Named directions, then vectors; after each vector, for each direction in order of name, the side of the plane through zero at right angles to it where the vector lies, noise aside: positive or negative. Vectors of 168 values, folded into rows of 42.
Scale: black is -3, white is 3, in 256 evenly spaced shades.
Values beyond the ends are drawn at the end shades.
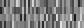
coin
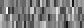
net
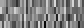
negative, negative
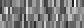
positive, positive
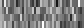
negative, positive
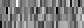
positive, negative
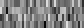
negative, negative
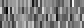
negative, negative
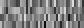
negative, negative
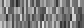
negative, positive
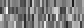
positive, positive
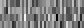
negative, negative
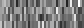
negative, positive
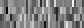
negative, negative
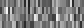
positive, positive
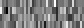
negative, negative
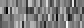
negative, negative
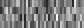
positive, positive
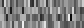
negative, positive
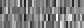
positive, positive
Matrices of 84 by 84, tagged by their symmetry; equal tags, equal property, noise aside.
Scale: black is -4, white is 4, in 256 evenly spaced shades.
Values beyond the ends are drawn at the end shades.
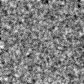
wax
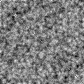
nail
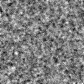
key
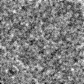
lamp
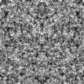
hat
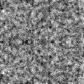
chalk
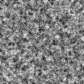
lamp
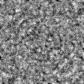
nail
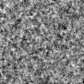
key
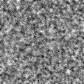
key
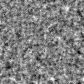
wax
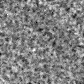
lamp
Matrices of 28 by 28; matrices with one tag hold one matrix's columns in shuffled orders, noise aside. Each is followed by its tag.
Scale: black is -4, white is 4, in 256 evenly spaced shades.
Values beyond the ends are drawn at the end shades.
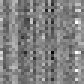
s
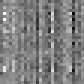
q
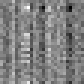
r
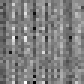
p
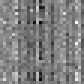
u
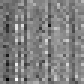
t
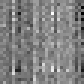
q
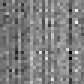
s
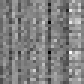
s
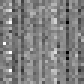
s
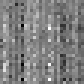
t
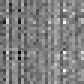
s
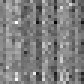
u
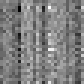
r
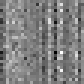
s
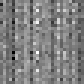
s
